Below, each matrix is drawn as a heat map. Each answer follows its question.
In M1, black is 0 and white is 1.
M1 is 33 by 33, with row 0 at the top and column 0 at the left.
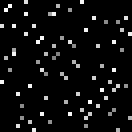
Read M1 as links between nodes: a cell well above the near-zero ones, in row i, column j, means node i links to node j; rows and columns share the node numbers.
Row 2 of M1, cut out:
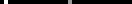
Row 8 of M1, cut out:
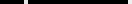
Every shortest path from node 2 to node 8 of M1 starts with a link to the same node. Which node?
node 1
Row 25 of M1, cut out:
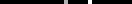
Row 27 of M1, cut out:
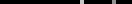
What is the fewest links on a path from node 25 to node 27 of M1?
3
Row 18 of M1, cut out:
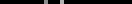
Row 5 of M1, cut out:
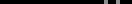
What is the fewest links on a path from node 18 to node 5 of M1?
4
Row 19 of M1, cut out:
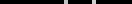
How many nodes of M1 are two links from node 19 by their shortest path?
2
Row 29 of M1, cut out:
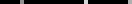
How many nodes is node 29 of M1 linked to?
3
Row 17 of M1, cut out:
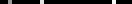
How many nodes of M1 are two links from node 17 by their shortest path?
4
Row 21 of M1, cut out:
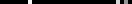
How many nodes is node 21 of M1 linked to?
3
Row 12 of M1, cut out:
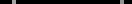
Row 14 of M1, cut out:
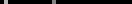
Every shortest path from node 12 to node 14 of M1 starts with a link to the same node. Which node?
node 3
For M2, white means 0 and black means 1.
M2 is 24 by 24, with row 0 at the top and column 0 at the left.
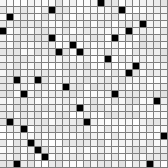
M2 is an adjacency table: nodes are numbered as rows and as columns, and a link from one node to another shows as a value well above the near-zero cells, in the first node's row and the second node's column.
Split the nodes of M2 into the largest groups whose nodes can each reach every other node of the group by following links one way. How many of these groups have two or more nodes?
2
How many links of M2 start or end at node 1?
4
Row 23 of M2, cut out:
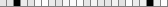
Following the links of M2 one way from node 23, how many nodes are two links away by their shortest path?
2
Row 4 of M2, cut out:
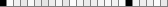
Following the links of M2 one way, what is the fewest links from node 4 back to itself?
4
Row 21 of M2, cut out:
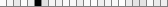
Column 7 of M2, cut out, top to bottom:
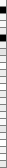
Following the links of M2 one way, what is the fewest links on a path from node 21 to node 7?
2
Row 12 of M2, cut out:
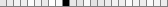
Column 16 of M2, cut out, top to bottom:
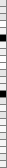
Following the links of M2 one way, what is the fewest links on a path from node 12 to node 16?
6
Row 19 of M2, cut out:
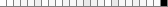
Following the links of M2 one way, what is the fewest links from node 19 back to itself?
7
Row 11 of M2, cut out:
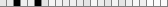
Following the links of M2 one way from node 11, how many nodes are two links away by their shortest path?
3
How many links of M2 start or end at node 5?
4
